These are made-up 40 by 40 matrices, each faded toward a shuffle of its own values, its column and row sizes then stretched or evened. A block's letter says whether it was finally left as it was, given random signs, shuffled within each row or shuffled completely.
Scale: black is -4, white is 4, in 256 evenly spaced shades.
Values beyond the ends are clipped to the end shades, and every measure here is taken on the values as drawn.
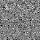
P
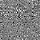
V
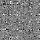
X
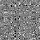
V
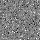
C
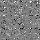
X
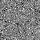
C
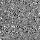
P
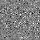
P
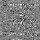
V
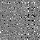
X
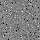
C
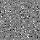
X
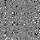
X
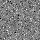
C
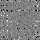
V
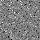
C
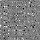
V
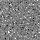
C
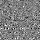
P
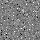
C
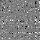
X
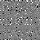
V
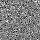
C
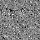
P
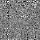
X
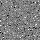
C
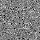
P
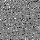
P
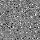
P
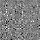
V
